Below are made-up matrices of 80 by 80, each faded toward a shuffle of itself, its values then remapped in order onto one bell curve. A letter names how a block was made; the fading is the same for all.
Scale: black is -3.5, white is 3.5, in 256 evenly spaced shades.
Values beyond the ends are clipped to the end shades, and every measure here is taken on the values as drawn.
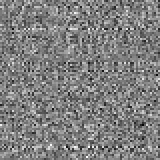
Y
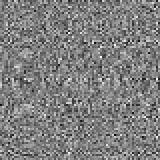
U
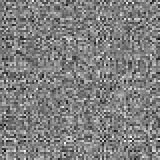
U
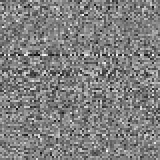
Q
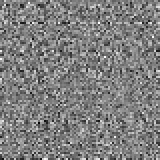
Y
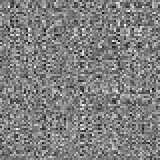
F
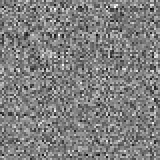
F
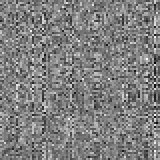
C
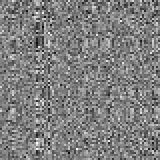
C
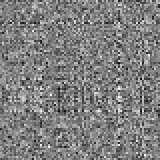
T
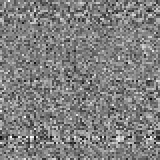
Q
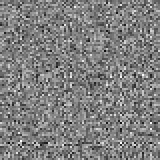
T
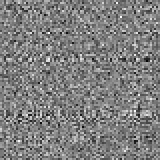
U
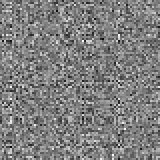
F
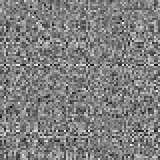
U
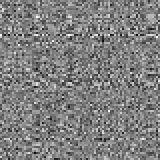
U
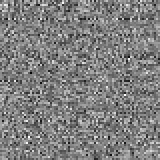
Q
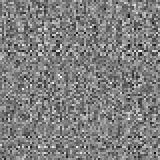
Y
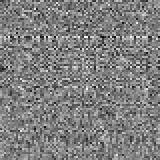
Y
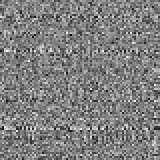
Q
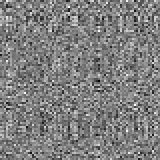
F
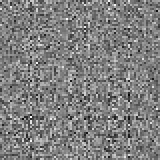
T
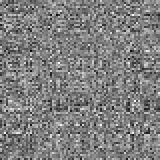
F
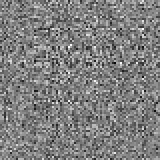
F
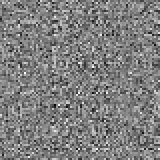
T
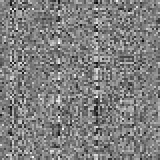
C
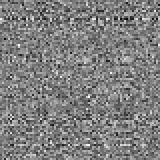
Q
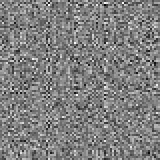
F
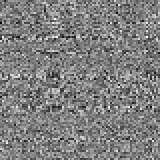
Q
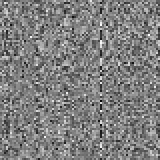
C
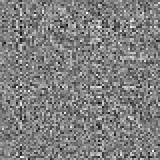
T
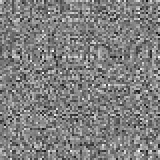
Y
